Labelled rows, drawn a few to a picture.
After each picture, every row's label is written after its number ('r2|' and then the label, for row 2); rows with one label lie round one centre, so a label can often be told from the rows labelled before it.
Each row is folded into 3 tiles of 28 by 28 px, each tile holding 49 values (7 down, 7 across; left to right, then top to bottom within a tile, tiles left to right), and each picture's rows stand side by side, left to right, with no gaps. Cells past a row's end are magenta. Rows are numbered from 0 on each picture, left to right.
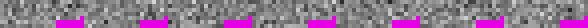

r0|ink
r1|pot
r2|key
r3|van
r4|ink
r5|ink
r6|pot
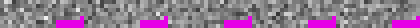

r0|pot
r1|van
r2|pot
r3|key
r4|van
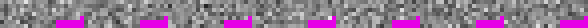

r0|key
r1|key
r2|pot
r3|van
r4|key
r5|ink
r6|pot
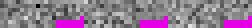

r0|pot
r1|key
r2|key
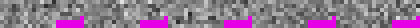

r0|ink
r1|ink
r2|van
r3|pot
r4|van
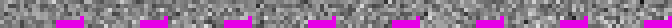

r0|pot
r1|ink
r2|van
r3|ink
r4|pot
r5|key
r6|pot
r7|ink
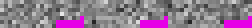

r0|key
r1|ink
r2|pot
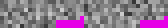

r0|van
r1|pot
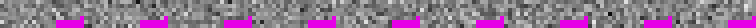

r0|ink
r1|ink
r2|pot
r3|key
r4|pot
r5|ink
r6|key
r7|van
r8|pot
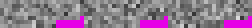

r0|pot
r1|pot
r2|key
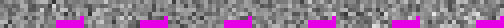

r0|ink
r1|key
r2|key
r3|van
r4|van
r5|ink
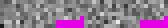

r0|van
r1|pot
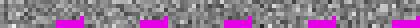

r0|key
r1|pot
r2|pot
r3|van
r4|van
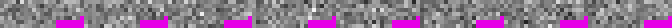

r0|pot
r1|pot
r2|key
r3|ink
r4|van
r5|van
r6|pot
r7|key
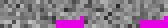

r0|van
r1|key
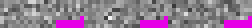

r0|pot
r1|key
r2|van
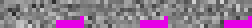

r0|ink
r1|ink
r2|pot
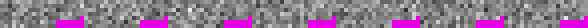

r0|key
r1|ink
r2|pot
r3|van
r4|van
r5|van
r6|van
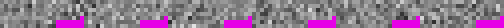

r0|pot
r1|van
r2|key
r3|van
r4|pot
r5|pot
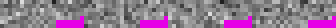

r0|ink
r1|van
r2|ink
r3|ink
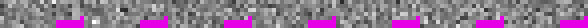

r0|pot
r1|pot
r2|van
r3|key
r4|van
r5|van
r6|key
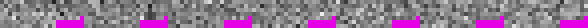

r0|ink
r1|pot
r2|pot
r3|key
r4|key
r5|key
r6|key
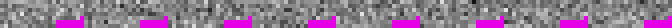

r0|key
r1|pot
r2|van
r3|key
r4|pot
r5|ink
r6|key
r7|ink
